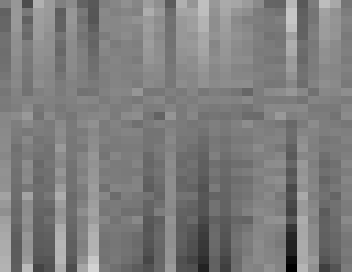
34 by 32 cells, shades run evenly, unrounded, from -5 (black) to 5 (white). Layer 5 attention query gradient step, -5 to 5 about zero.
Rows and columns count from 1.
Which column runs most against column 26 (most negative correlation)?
23
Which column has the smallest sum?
27
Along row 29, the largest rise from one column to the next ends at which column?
28
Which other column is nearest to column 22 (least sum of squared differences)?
20
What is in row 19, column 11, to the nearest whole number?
0
